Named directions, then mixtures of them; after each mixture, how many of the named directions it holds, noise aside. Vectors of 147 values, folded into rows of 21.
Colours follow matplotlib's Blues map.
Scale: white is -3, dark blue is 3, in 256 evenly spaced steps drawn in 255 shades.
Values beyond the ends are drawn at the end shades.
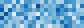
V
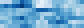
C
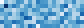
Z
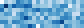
three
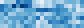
two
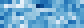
two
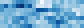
one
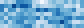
two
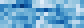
two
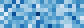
one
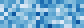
two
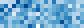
three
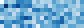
two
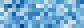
two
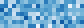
two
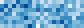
three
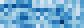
three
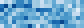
three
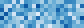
one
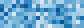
two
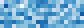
two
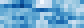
one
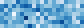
three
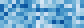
two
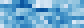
one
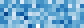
two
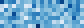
three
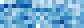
three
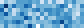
three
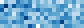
three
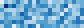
one
